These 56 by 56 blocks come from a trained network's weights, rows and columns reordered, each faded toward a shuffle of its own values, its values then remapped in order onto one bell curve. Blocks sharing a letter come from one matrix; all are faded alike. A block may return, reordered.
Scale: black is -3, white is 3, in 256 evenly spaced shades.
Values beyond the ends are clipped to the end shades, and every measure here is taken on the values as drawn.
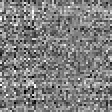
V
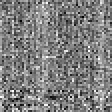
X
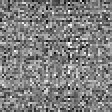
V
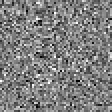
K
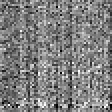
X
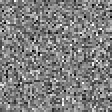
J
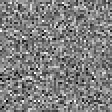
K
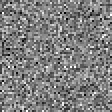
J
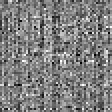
X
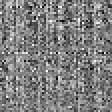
X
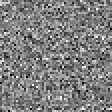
K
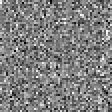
J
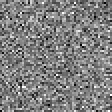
K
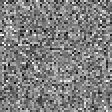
K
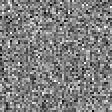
J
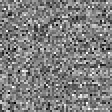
K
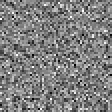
K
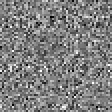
K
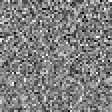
K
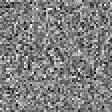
J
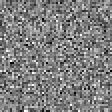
K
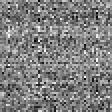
V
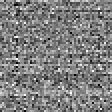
V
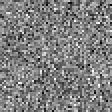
J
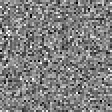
J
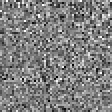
K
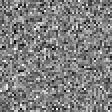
J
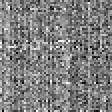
X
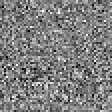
K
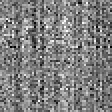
X
